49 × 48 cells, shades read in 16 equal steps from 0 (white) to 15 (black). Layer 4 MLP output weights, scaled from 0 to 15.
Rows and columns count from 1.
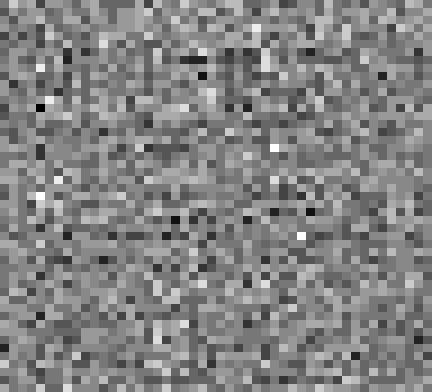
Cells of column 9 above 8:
9
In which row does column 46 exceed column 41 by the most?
8
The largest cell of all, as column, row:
5, 14
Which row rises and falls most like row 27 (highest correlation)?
31
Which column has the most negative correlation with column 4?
18
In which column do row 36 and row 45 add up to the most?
40
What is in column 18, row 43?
2
